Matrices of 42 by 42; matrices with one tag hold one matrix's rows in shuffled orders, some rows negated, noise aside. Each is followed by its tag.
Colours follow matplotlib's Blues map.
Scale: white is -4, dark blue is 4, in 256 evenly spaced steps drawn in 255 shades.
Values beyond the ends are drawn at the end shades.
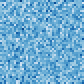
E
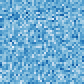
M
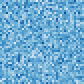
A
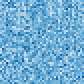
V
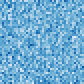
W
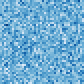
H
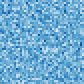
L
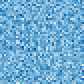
E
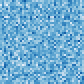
H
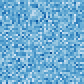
A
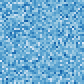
V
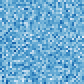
V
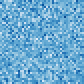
A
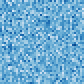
W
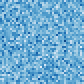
L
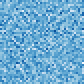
E
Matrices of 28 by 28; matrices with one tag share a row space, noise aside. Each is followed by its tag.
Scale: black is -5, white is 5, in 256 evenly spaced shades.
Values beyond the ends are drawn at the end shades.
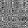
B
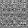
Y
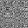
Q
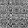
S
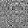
S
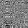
Q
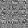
B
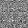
Y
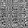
B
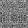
Y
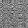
Y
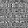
S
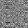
Q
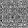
Y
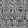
Y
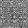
Y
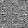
B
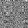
Q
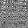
B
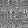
S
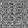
Y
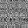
S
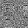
Q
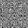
Y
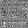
B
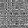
S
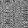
Q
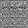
Y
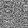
Q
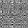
Y
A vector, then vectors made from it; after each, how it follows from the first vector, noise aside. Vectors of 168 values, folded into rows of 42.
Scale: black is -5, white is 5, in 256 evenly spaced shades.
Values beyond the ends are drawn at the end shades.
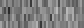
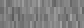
wrapped around, negated, shrunk.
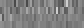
wrapped around, negated, partly zeroed.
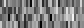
scaled up.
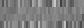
wrapped around, negated, partly zeroed.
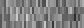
reversed.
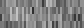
reversed.
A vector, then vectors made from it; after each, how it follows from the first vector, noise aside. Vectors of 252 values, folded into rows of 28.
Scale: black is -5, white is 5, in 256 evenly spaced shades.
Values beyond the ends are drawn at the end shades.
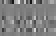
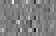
negated, partly zeroed.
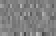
reversed, shrunk.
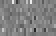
negated, partly zeroed.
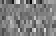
copied.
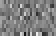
reversed.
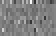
negated, partly zeroed.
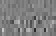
negated, partly zeroed.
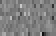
reversed, partly zeroed.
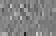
reversed, partly zeroed.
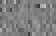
wrapped around, shrunk.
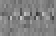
reversed, partly zeroed.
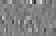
negated, partly zeroed.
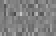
wrapped around, shrunk.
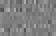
wrapped around, shrunk.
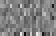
reversed.
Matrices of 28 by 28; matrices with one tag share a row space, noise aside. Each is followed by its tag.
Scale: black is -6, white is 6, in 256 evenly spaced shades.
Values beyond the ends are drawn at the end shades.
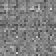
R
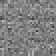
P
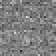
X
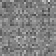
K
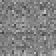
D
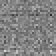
R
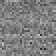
X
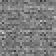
X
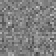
P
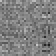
K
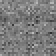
P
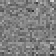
P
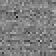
X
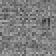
K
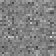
P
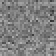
P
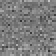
X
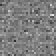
P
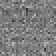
D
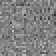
D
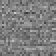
X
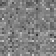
P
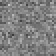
P
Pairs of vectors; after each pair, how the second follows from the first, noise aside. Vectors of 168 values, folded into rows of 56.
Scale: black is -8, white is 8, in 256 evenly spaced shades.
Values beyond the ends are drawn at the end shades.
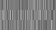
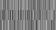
negated.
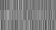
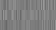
wrapped around, negated, shrunk.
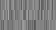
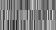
reversed, scaled up.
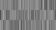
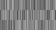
reversed.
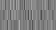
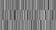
reversed.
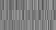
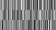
negated, scaled up.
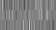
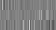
partly zeroed.
